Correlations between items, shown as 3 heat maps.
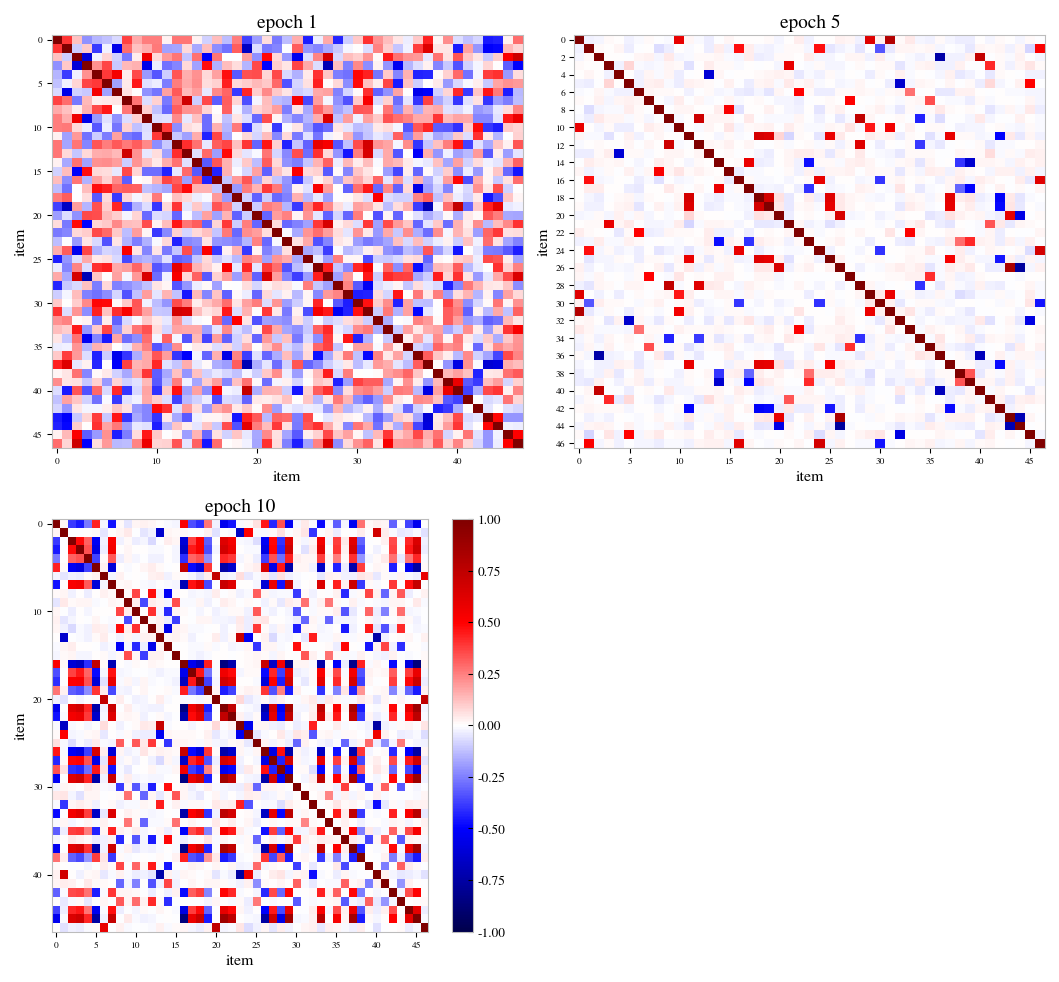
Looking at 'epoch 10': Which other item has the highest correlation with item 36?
14
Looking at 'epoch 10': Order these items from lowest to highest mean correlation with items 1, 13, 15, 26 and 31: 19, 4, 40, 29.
29, 4, 40, 19
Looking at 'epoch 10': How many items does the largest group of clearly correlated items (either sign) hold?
23
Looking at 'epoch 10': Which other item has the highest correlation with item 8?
12
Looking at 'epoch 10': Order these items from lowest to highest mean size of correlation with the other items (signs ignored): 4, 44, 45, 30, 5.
30, 4, 44, 5, 45
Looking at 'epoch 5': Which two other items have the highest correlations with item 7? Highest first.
27, 35
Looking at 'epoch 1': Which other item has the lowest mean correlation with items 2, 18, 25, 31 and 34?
3
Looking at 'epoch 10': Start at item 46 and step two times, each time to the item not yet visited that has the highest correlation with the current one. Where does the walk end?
6
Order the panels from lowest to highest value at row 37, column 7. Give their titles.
epoch 5, epoch 1, epoch 10
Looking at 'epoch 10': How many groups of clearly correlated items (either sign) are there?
5
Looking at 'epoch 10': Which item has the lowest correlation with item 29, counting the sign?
16
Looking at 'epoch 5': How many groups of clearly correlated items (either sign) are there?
13
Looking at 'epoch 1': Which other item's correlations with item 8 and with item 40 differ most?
19
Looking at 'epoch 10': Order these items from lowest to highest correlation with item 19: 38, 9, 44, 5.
44, 9, 38, 5
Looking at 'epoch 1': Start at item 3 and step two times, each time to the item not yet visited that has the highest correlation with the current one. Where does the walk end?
24
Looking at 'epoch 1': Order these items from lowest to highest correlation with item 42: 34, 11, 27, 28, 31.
27, 34, 31, 28, 11
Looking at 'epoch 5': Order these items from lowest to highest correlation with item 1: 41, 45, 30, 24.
30, 45, 41, 24
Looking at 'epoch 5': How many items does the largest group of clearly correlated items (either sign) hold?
6
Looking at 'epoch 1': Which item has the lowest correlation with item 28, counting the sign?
31
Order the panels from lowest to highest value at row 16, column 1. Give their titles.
epoch 1, epoch 10, epoch 5
